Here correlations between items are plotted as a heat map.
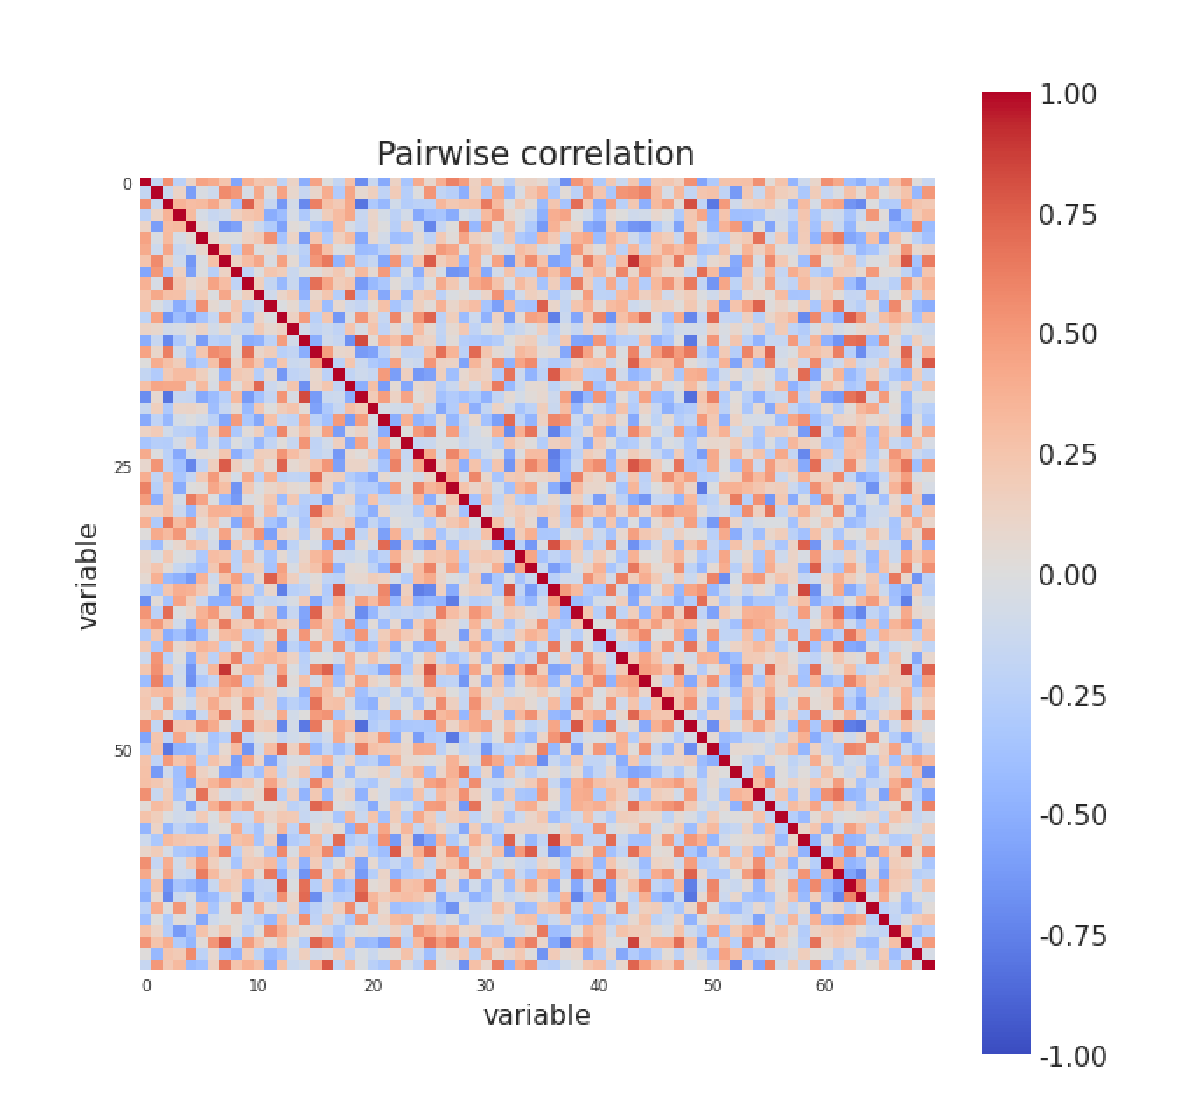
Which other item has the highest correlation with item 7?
43
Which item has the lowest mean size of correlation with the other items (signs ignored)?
13
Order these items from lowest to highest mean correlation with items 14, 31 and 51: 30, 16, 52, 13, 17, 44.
17, 52, 13, 44, 30, 16
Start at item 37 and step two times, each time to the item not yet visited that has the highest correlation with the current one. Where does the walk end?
8
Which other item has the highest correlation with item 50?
12
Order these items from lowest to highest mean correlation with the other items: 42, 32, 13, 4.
4, 32, 13, 42
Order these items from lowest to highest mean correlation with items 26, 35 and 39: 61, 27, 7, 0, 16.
16, 27, 0, 7, 61
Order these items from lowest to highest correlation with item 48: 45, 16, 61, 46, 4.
16, 4, 45, 46, 61
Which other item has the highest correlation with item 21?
32
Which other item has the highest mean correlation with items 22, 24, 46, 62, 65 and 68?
59
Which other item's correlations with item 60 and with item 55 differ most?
28
